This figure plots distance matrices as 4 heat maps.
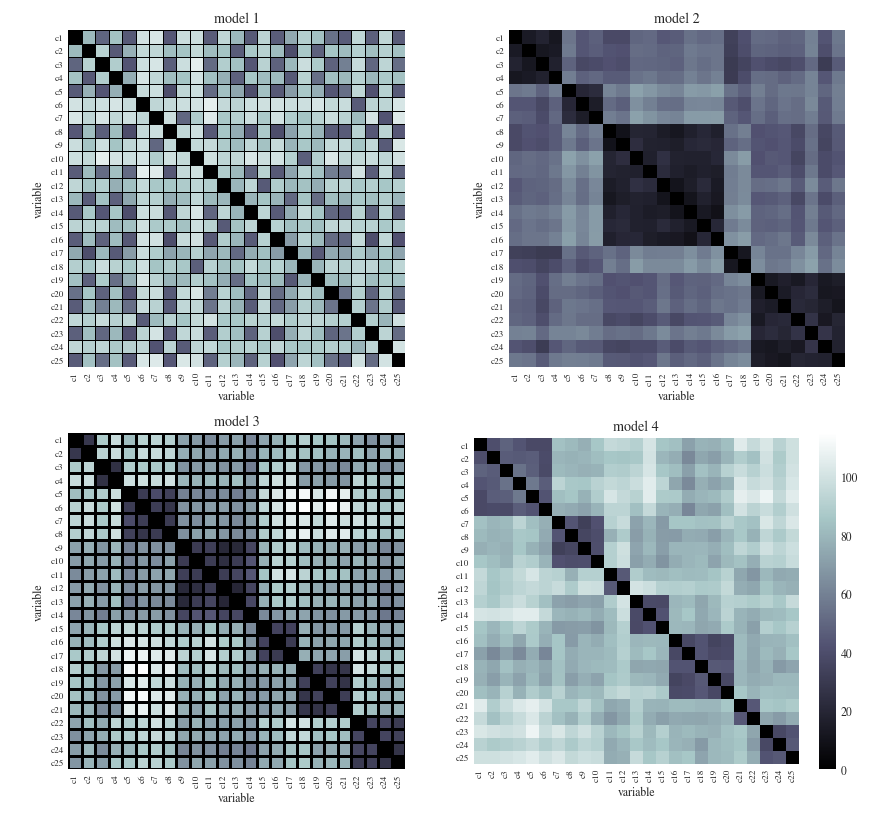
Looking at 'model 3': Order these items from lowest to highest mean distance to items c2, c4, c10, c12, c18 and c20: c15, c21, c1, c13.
c21, c13, c1, c15
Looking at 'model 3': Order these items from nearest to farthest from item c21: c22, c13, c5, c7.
c13, c22, c7, c5
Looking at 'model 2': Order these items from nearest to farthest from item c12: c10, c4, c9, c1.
c9, c10, c1, c4
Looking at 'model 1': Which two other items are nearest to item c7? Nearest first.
c24, c9
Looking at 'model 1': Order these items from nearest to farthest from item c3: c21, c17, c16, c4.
c16, c21, c17, c4
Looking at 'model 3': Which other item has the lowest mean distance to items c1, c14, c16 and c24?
c25
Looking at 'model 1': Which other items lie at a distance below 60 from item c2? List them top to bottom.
c4, c13, c17, c19
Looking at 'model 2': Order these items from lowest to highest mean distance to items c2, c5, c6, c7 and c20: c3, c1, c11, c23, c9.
c3, c1, c9, c23, c11
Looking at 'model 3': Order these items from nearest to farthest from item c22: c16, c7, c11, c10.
c11, c10, c16, c7
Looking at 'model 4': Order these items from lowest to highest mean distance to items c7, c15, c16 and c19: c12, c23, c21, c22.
c22, c21, c23, c12
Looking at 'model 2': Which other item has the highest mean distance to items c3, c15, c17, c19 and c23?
c5
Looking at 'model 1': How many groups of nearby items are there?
6
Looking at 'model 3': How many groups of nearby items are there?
7
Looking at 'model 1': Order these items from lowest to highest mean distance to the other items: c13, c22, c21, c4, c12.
c21, c13, c4, c12, c22
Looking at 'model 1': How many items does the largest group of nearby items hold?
11
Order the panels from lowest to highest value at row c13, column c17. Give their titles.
model 1, model 2, model 4, model 3
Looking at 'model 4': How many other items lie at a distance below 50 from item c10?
3
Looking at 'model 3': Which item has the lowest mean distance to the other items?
c14
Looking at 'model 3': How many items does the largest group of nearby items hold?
6
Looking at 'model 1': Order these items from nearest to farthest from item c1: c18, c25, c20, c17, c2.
c25, c20, c17, c2, c18
